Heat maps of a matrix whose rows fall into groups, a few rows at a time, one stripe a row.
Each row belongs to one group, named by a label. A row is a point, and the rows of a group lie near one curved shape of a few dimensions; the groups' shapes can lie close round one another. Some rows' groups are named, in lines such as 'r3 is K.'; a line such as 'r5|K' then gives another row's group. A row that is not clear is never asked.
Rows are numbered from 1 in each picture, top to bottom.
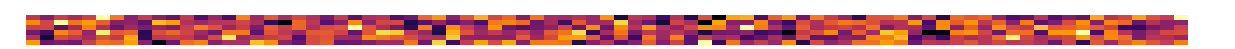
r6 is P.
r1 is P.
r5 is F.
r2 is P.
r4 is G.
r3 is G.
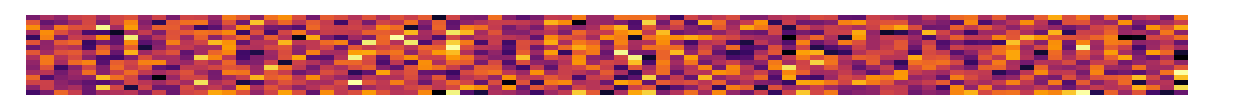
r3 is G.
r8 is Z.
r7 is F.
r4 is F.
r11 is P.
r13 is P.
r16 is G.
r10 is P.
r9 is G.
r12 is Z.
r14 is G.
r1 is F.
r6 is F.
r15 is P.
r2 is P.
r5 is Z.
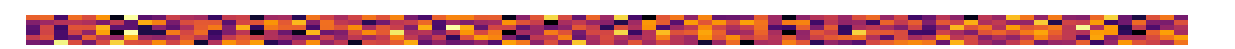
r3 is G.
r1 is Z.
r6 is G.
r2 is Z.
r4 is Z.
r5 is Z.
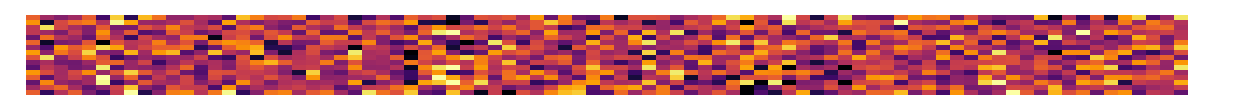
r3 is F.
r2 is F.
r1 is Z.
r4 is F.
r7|G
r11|F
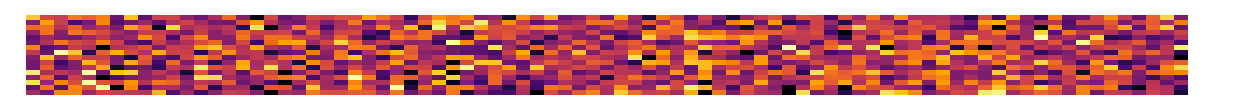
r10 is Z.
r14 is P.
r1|Z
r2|F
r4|Z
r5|Z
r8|G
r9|G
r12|P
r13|G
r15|Z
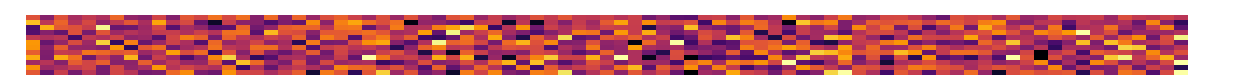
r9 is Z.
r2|G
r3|G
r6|F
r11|G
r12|Z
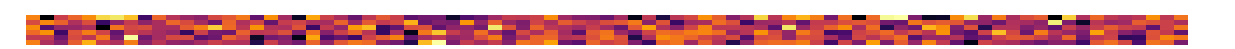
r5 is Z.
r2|F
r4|Z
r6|Z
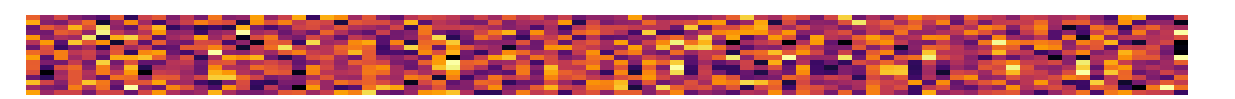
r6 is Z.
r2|P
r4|G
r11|F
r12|F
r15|Z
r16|Z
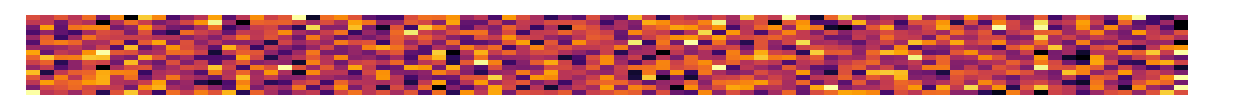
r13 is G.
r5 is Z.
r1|Z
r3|Z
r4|P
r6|G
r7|Z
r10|Z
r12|F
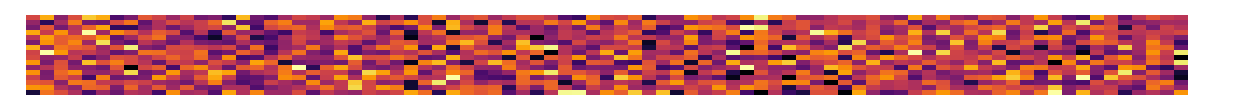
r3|G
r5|G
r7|F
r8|F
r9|G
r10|P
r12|F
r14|Z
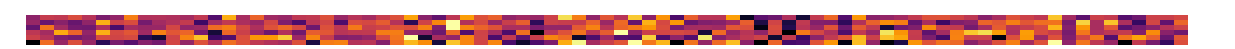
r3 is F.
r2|F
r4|G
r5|P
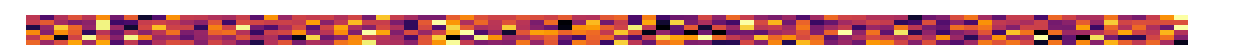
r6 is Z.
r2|F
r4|Z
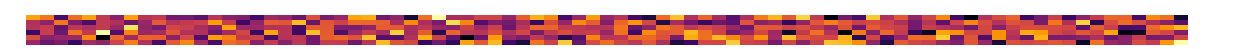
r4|Z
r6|Z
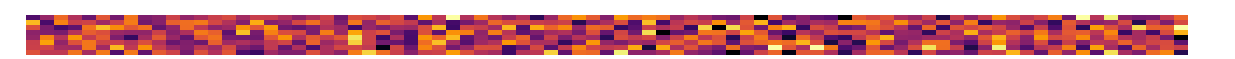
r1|F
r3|P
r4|G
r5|Z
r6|Z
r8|Z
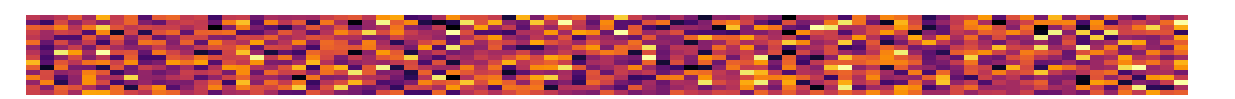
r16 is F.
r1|G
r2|Z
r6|Z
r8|G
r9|P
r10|P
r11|Z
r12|G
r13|Z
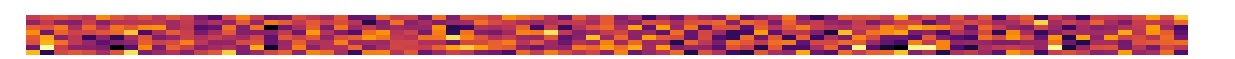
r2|Z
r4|F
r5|F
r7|F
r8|F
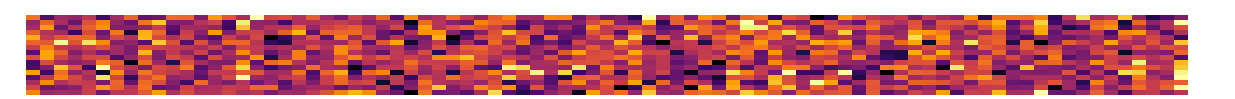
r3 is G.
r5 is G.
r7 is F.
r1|P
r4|Z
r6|P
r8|F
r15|P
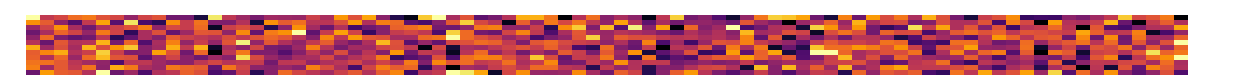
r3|F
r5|F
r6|G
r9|G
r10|F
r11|F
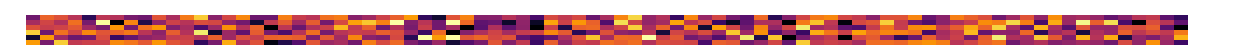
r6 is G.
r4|P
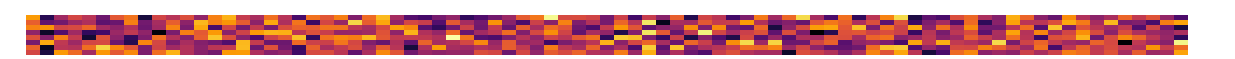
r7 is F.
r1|F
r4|P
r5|Z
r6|F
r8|G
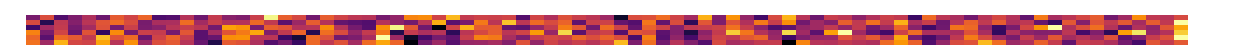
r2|P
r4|Z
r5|G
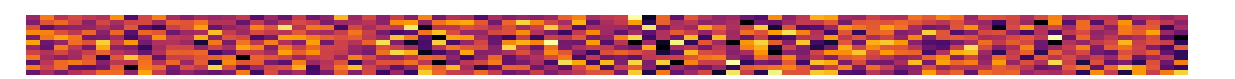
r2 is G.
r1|P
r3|P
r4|Z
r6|F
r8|P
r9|P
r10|F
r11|Z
